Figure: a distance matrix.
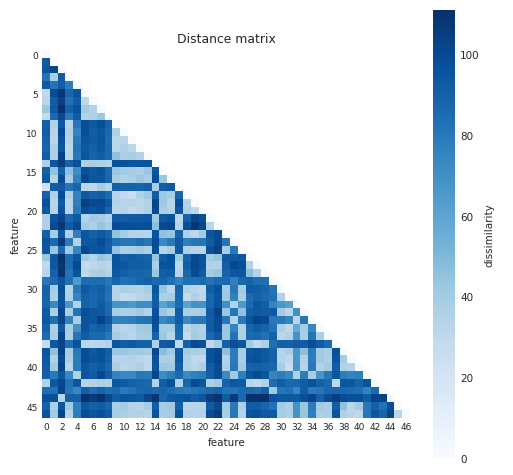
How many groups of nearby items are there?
5
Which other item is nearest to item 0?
17
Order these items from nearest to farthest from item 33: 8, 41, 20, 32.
20, 32, 41, 8
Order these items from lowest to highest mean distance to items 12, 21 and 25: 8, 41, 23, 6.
23, 8, 6, 41
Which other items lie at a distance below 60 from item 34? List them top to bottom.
4, 24, 32, 41
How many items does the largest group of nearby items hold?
24
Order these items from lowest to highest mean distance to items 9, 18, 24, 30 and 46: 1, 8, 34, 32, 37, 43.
1, 32, 34, 43, 8, 37
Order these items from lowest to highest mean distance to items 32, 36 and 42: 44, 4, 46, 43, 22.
46, 4, 22, 43, 44
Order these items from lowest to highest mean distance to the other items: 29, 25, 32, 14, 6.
25, 32, 6, 14, 29
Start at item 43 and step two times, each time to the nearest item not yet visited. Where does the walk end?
4
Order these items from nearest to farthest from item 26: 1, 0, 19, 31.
0, 31, 1, 19
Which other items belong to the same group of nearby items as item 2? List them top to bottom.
44
